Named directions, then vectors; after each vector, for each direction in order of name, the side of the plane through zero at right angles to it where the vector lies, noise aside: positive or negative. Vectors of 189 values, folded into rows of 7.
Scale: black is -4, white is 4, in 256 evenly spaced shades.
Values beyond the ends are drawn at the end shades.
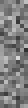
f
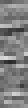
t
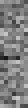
negative, negative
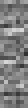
positive, negative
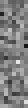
negative, negative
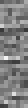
positive, positive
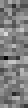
negative, negative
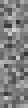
positive, negative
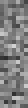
negative, negative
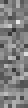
negative, positive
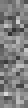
negative, positive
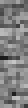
negative, negative
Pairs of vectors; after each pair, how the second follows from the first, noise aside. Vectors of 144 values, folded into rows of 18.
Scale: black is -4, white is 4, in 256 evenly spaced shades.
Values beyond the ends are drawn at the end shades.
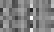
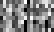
wrapped around, negated, scaled up.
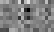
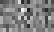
sign-scrambled.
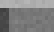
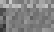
partly zeroed.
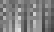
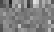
reversed, partly zeroed.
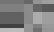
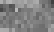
wrapped around, negated, partly zeroed.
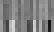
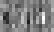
wrapped around, negated.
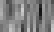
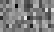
shuffled.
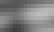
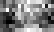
wrapped around, negated, scaled up.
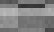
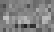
reversed, partly zeroed.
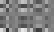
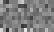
partly zeroed.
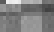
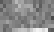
reversed, partly zeroed.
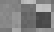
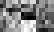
wrapped around, negated, scaled up.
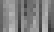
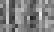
wrapped around, negated.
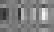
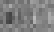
reversed, negated, shrunk.
